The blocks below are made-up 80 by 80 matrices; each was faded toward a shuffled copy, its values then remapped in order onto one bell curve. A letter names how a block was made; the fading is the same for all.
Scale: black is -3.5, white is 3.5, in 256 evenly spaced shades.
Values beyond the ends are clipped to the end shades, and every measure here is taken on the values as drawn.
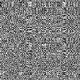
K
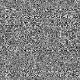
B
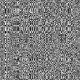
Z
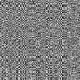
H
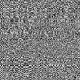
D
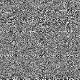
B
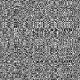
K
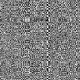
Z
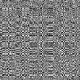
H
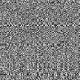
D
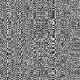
Z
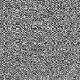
D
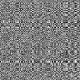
H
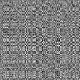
H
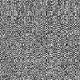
K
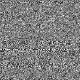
B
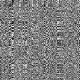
Z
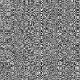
Z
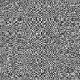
K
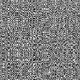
K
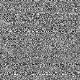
B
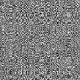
K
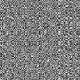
K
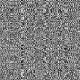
K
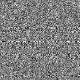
B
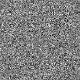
B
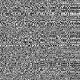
D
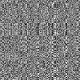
Z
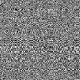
D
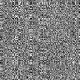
K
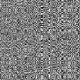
Z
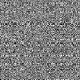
D
